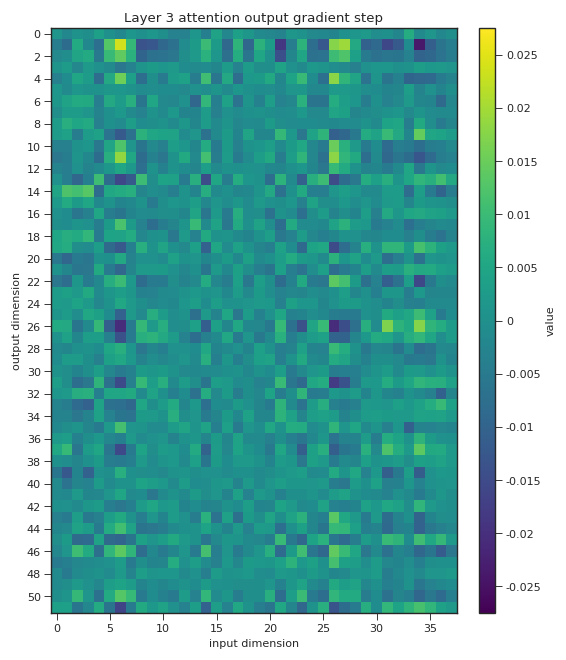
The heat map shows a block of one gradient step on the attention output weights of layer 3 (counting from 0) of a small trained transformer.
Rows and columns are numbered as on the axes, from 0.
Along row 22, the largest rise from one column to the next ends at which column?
26
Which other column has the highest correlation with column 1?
0
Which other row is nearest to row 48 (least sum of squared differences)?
40
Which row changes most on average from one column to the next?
1
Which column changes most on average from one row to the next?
6
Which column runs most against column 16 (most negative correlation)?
17
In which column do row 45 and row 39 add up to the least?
3
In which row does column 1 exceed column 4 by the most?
14
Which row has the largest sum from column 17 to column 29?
47
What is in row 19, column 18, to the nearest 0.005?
0
